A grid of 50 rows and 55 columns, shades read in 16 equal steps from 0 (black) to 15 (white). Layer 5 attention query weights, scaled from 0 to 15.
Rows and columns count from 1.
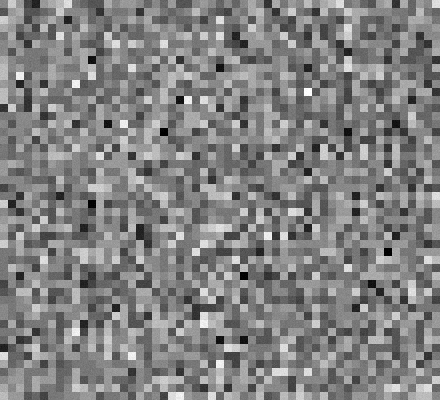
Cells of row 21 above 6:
39
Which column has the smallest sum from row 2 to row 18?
4
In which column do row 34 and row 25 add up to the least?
30
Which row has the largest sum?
50
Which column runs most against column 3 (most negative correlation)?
40
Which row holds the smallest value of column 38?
20
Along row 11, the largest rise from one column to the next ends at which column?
10
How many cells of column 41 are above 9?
11
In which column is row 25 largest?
55
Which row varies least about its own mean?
21
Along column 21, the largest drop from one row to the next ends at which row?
17
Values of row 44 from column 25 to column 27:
7 5 7
